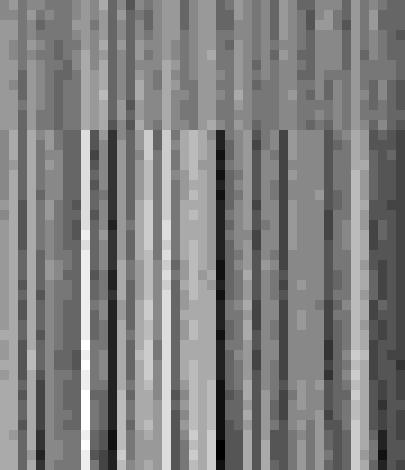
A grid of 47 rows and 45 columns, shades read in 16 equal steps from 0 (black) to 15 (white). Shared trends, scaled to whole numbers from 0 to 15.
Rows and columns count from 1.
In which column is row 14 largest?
10
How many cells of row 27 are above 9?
9
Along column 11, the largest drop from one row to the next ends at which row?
14
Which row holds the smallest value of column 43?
46
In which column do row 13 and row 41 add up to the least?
13
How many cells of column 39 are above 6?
35
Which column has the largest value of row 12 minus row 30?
25
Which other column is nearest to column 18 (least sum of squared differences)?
30
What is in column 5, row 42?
4
